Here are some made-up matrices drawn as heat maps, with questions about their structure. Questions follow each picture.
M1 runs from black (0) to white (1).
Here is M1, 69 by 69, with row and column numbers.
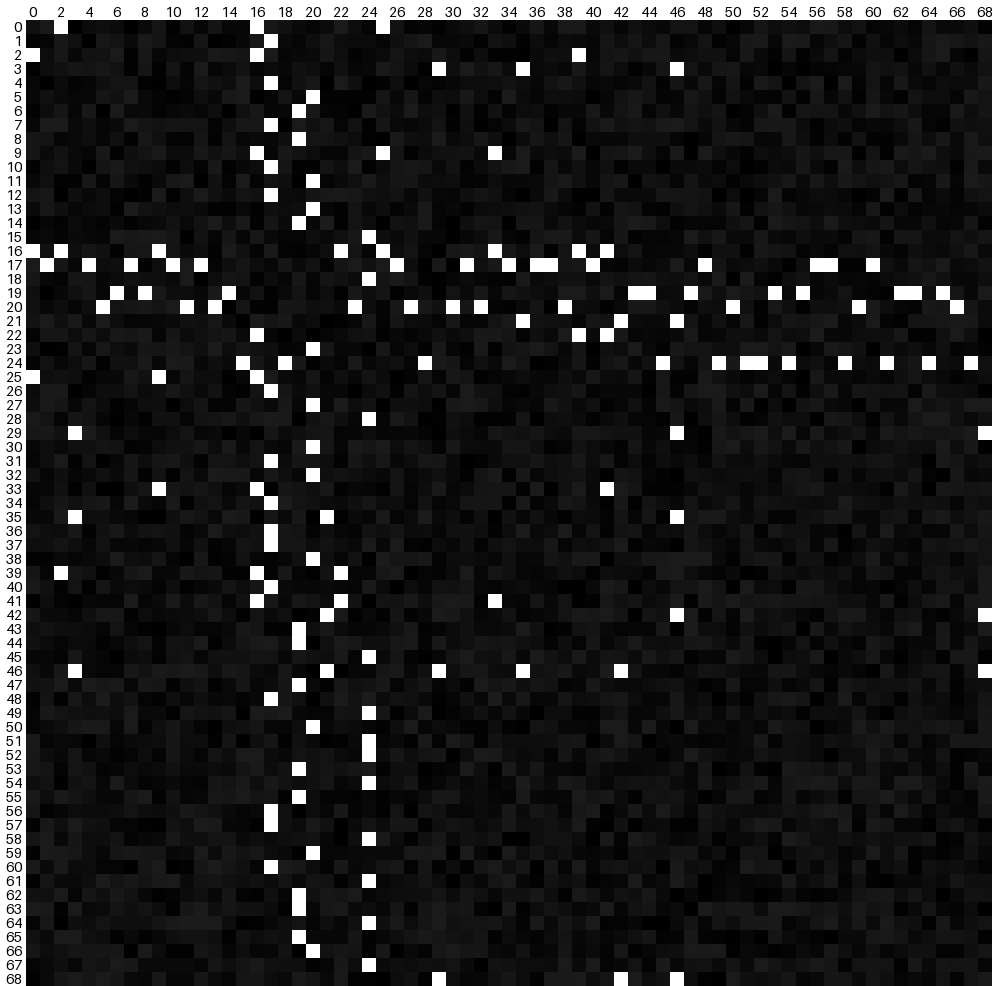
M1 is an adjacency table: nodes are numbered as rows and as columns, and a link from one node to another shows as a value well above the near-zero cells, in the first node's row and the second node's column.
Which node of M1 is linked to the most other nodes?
node 17
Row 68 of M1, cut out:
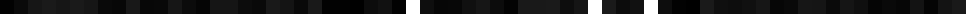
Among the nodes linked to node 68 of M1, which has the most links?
node 46
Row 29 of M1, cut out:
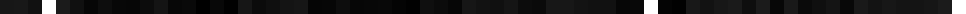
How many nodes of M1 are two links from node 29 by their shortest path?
3
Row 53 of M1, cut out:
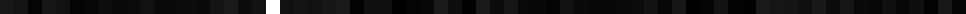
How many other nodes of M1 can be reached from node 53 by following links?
11
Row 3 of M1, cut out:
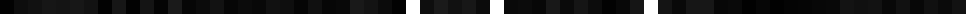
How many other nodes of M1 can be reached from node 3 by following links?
6
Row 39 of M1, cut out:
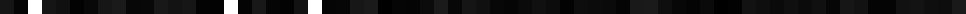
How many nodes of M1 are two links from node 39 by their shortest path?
5
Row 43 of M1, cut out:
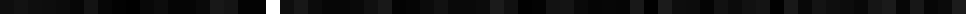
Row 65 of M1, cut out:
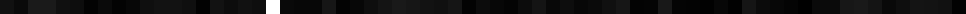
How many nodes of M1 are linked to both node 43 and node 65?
1
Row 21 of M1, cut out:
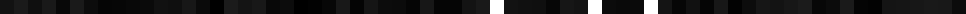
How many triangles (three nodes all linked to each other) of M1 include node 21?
2
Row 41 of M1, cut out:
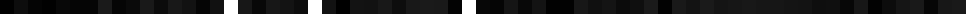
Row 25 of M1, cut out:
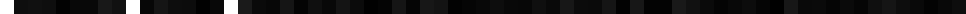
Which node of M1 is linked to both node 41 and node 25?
node 16
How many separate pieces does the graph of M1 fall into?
6
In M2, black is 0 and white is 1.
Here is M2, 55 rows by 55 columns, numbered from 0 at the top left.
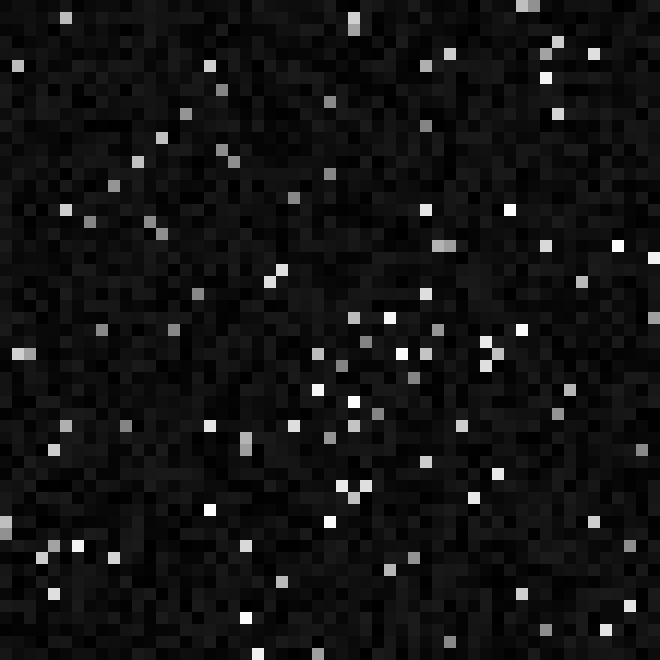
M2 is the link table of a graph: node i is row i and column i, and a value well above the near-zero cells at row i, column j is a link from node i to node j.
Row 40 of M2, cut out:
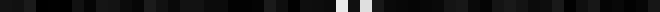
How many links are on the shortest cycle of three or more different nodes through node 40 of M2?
3
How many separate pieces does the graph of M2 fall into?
8
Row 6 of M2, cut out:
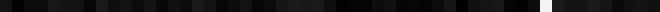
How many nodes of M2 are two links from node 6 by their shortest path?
3
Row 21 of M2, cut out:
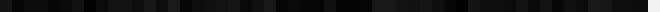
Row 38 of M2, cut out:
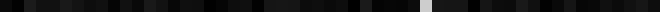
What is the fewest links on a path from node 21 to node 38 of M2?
5
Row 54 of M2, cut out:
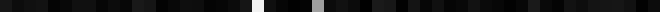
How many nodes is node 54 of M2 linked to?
2
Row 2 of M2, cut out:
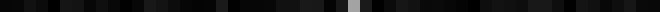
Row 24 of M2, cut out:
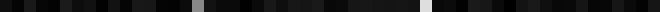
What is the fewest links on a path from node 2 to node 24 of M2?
3
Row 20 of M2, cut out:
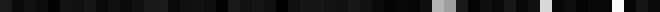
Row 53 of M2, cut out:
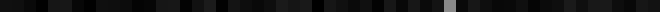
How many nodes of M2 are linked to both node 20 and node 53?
1
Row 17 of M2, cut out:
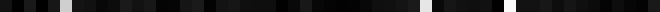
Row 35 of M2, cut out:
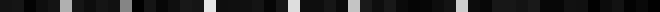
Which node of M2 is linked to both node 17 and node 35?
node 5
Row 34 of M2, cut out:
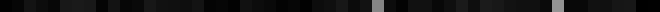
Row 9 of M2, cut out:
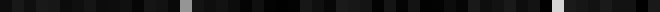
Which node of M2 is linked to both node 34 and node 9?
node 46
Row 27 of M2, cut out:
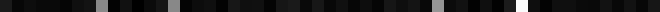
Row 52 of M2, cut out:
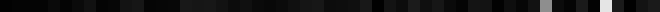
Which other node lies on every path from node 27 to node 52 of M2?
node 45
